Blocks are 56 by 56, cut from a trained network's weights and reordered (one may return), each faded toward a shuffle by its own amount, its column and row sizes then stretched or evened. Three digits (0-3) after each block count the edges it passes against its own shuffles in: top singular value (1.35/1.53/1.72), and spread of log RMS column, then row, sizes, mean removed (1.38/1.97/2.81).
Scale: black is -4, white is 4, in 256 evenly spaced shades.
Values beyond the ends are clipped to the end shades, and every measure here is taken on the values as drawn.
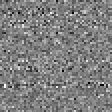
1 0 2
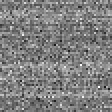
2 0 0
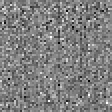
0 1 1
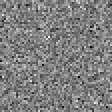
1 0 0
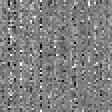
1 3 0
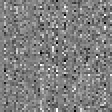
1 3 0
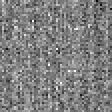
2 0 1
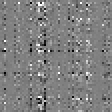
2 3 2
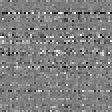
2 0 3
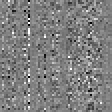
2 3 0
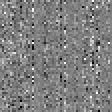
0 3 0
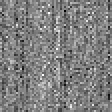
2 2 0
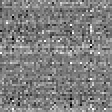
2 1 2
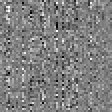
3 3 0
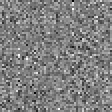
2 1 1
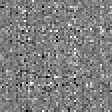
0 2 2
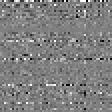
2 1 3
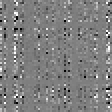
1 3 2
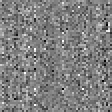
0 2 0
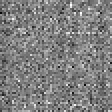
0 0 1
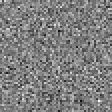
2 0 1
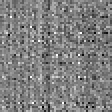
3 1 2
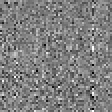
3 2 1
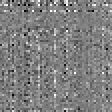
2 2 2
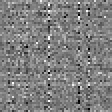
2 2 0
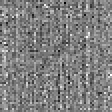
3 1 1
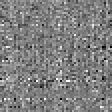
1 1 2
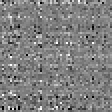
1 2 2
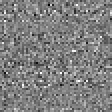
1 1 2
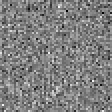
0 0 0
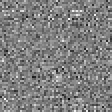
3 1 2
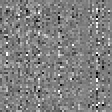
2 3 1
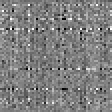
3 1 2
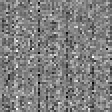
2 2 0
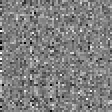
2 2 1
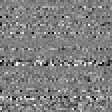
2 0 3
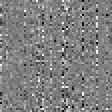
1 3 1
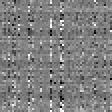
3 3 0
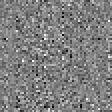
0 2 1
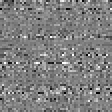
2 0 3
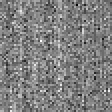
2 1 0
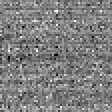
2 1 1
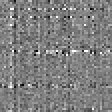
3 1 2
